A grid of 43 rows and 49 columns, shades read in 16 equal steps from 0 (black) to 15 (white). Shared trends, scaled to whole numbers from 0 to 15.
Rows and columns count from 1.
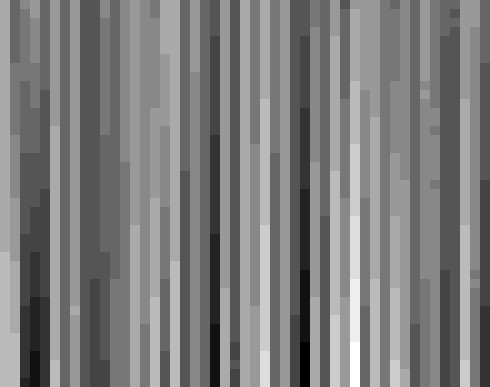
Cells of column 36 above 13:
12
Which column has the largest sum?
36
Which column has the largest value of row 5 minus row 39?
4
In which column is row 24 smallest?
31
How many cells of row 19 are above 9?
9
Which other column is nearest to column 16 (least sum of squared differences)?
40
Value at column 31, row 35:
1
